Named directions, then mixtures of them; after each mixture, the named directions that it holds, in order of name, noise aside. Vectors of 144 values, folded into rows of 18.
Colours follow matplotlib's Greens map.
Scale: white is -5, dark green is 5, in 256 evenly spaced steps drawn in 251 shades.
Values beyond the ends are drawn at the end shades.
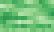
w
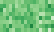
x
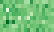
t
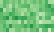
w, x.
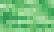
w.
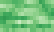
w.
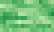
w.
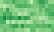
t, w.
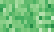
x.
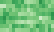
w, x.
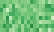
t, x.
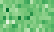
t.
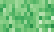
x.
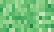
x.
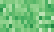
x.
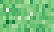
t.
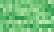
w, x.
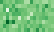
t.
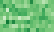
t, w.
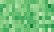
x.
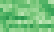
w, x.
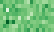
t.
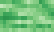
w.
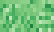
t, x.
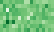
t.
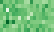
t.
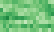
w, x.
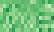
t, x.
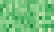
x.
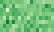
t, x.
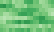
w.
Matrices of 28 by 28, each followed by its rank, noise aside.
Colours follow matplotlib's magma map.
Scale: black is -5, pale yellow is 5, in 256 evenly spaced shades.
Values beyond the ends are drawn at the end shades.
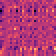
two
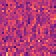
five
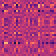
two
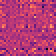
four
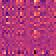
three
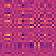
two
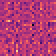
four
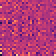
five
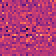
four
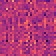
four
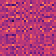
three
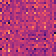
four
